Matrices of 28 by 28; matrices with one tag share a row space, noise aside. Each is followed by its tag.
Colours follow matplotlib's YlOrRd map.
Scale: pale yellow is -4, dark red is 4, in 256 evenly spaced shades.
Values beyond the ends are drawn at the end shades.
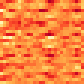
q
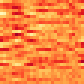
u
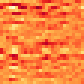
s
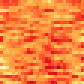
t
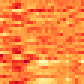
u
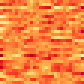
t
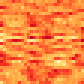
t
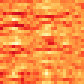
s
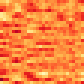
u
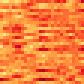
u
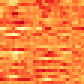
s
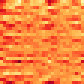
q
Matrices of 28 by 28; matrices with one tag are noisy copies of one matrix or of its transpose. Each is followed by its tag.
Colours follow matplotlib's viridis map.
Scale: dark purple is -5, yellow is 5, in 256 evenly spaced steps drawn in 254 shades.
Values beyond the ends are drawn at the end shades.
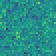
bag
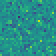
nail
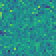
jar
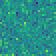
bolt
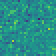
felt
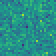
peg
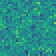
bag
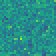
nail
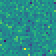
nail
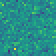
jar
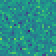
nail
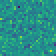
nail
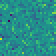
bolt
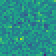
nail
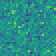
felt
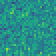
felt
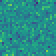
bolt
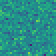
nail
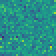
bolt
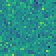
bolt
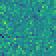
bolt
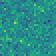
peg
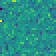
jar
